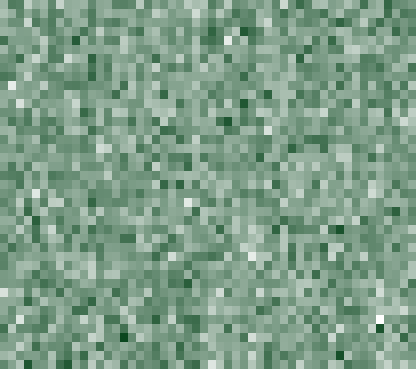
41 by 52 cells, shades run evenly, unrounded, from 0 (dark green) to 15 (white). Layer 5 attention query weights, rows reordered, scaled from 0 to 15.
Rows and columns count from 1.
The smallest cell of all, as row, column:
38, 16
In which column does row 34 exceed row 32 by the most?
6
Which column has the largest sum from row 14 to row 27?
44
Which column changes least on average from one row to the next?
30
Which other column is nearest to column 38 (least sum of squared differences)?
46
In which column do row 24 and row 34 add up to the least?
4
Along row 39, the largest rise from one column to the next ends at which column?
10
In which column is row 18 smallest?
33
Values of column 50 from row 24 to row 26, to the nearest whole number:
2 6 8
